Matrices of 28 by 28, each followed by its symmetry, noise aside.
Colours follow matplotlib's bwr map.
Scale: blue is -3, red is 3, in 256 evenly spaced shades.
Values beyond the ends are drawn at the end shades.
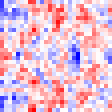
mirrored top to bottom.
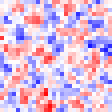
antisymmetric.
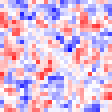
antisymmetric.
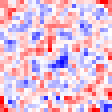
symmetric.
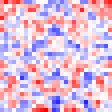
mirrored left to right.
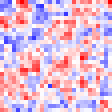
symmetric.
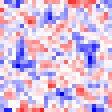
same after a half turn.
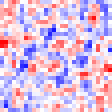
same after a half turn.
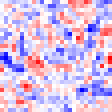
no symmetry.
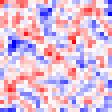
symmetric.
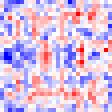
mirrored top to bottom.
